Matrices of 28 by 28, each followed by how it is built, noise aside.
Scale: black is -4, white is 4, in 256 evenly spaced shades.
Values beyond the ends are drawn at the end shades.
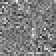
block diagonal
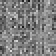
blocks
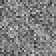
Toeplitz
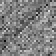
Hankel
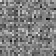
blocks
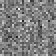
blocks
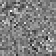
block diagonal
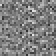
repeating rows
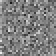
repeating rows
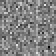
repeating rows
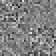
block diagonal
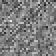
Hankel
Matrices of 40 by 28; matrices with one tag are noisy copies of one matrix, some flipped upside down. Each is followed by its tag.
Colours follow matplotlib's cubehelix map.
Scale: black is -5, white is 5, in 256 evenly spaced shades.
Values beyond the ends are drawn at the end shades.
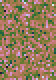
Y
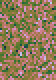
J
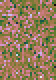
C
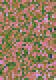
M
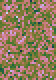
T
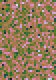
J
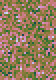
T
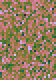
M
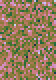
M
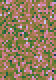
J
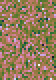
C
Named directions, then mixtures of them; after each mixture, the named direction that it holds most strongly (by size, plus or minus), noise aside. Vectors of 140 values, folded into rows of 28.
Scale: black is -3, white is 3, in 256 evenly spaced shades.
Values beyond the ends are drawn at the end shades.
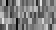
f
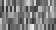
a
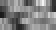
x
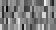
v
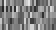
a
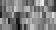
x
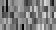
v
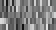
a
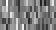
f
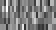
f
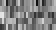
f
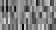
v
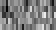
v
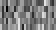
v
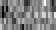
v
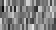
a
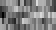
x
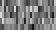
a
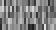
a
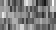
x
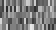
a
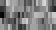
x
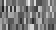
a
